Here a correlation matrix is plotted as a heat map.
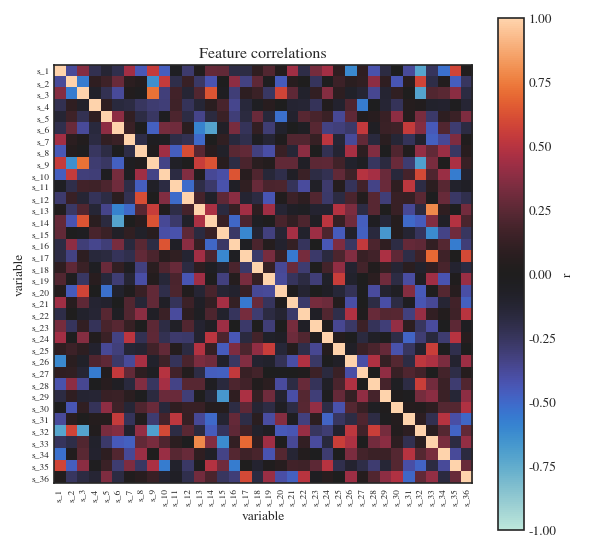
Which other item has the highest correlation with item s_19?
s_25
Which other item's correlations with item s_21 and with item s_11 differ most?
s_15
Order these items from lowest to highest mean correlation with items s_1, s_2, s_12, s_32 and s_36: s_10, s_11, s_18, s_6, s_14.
s_11, s_14, s_18, s_6, s_10
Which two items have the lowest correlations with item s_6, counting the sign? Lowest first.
s_14, s_13
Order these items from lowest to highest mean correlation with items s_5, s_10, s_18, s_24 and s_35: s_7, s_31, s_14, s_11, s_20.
s_20, s_31, s_11, s_14, s_7
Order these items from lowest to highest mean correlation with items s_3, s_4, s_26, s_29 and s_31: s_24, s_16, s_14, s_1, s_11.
s_1, s_16, s_24, s_14, s_11
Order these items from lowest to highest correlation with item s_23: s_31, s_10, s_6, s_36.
s_10, s_36, s_31, s_6
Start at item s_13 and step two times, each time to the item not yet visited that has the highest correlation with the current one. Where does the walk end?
s_17
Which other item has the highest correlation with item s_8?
s_12
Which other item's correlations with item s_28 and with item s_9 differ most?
s_32
